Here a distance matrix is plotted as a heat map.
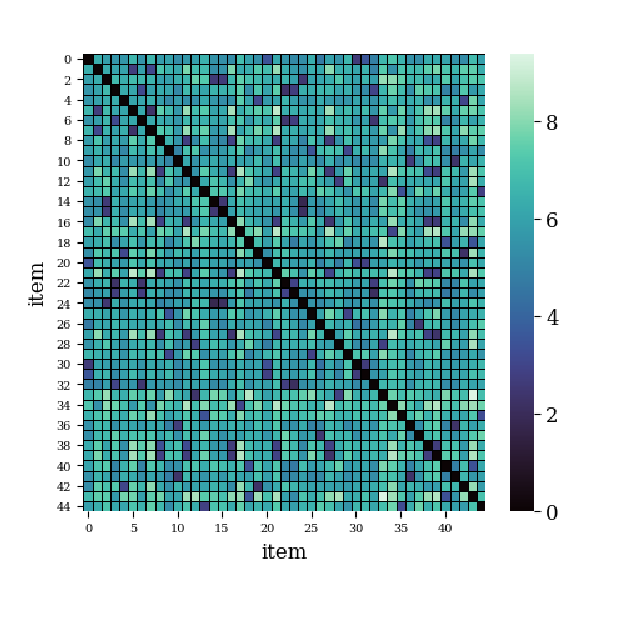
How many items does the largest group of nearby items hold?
7
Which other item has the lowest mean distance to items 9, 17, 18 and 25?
29
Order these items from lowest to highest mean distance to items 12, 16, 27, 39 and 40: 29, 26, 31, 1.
31, 26, 29, 1
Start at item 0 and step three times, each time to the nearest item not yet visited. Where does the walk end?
20
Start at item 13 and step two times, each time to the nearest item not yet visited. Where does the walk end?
35
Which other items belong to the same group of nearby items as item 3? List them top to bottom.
6, 22, 23, 32
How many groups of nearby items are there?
13
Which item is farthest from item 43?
33
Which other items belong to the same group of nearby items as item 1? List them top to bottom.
5, 7
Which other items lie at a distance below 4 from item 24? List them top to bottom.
2, 14, 15
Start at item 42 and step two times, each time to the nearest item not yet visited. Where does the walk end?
4
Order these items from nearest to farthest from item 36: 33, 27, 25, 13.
25, 13, 27, 33
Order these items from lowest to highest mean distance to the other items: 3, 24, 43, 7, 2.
24, 3, 2, 7, 43
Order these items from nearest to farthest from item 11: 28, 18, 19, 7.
28, 19, 18, 7
